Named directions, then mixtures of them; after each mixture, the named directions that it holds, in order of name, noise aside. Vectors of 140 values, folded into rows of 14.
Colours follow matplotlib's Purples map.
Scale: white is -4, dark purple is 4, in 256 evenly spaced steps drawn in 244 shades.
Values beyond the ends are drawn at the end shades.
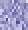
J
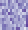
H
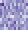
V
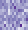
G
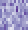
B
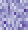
G.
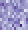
G, V.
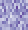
B, J, V.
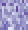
B.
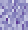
J.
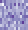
V.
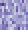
B, H, V.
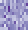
B, G, V.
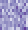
B, H.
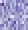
V.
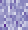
B, G, V.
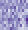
B, G, H.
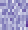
H, J.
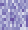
G, H.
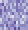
V.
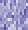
B, V.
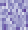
B, H.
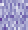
V.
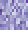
B, H, J.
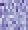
B, H, V.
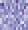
J, V.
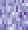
B.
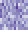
H, V.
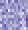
G, H.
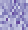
J.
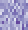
J.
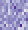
G.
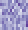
H, J.
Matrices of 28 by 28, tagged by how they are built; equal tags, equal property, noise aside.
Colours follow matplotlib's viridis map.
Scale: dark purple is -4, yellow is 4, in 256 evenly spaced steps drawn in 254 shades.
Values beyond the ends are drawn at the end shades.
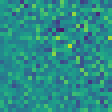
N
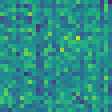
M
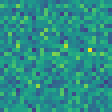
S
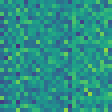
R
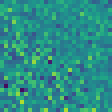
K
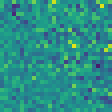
N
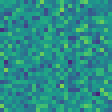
R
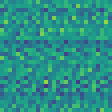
S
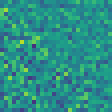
K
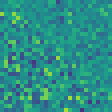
K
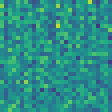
M
